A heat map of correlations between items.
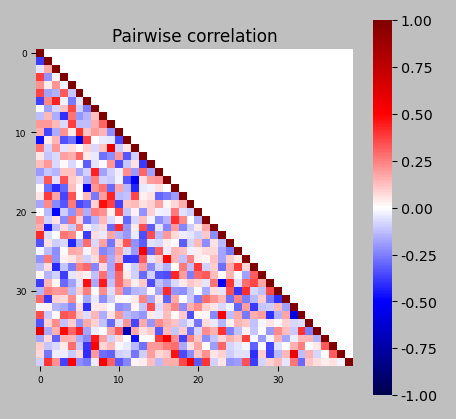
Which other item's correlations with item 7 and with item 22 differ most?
37
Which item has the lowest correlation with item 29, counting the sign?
23
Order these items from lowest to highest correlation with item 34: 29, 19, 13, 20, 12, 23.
12, 20, 23, 19, 29, 13
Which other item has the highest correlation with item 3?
35
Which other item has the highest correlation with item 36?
16
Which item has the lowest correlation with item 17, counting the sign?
6
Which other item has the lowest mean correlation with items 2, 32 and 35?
27
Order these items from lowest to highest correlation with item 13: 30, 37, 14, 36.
14, 37, 30, 36
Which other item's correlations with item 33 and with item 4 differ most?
39
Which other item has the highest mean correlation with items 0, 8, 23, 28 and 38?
17
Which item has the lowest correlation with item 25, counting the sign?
30
